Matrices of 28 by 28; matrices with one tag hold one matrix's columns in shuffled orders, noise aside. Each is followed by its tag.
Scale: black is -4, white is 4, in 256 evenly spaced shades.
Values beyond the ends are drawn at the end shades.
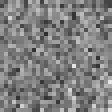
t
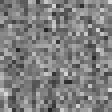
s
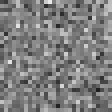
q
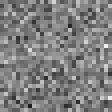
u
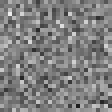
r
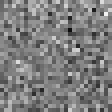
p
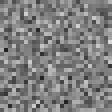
r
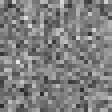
q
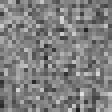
s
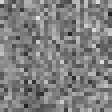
q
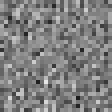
t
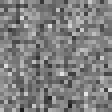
s
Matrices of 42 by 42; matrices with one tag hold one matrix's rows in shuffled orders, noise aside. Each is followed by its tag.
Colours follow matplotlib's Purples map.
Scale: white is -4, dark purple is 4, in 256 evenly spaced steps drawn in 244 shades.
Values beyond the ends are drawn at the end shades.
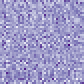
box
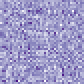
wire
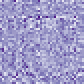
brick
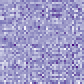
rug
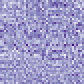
rug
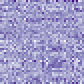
rug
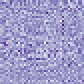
wire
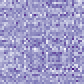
rug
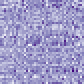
rug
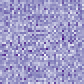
wire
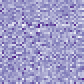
brick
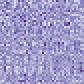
box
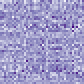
rug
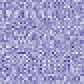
box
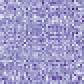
rug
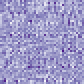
wire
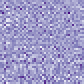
box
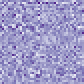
brick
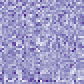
brick
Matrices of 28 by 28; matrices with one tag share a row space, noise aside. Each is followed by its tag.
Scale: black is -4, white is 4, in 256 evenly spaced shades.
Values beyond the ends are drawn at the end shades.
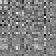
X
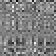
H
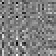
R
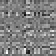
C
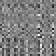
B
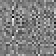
H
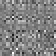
H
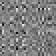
R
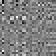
R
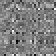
H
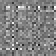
H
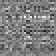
C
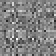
H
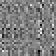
B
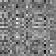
X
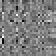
R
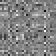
X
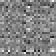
C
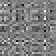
X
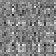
H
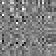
R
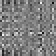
B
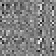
B
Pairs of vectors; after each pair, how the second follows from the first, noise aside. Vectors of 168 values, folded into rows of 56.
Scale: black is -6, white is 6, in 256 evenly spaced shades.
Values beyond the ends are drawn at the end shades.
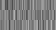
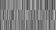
wrapped around.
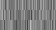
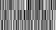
reversed, scaled up.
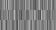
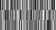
wrapped around, scaled up.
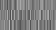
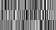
reversed, scaled up.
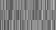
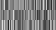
reversed, scaled up.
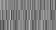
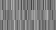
shuffled.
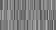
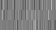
partly zeroed.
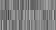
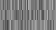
shuffled.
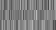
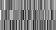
wrapped around, scaled up.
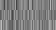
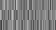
negated.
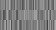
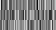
wrapped around, scaled up.
